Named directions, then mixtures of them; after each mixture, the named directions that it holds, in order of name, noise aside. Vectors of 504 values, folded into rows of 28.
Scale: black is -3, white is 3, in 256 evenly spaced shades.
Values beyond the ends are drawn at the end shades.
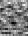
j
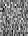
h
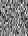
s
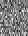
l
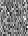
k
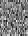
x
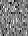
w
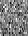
h, j, w.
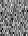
l.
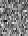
j, s, x.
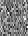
k.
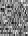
j, s.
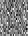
k, l, x.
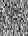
h.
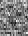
j, k, x.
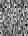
h, l, w.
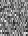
j, l.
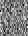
h, k, l.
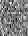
k, w.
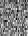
j, x.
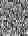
x.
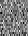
l.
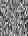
s.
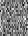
h, k.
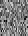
k, l, x.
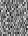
k, s.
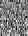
x.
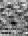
j.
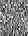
h, s.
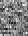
j, w.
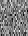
l.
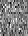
h, w.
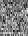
h, j, l.
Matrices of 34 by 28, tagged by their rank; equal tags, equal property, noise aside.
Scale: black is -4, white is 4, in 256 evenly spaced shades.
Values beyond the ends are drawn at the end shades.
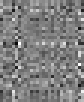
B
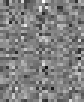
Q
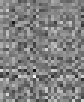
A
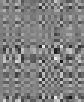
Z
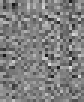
Q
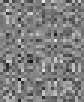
B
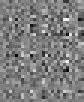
A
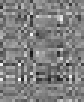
A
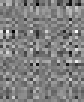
B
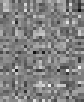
A
